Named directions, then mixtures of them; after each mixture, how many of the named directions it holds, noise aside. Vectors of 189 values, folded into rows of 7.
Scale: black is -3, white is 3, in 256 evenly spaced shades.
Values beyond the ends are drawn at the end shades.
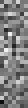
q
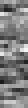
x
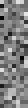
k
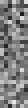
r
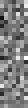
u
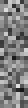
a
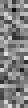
three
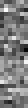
two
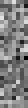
two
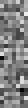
four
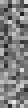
one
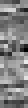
one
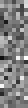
one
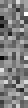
three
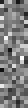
one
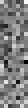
three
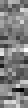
two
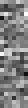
four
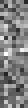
three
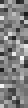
one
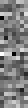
four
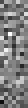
one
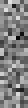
one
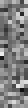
four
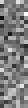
two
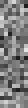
four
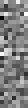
four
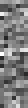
three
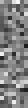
four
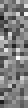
two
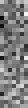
three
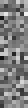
four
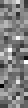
three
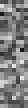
four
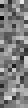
two
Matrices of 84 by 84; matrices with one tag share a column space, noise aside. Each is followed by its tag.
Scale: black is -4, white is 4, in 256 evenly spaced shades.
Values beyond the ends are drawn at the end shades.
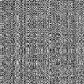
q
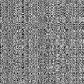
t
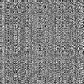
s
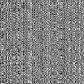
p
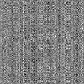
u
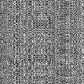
q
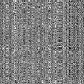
s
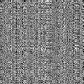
s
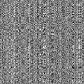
t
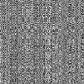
t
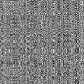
q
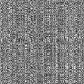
u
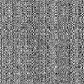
t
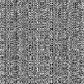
p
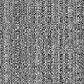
t
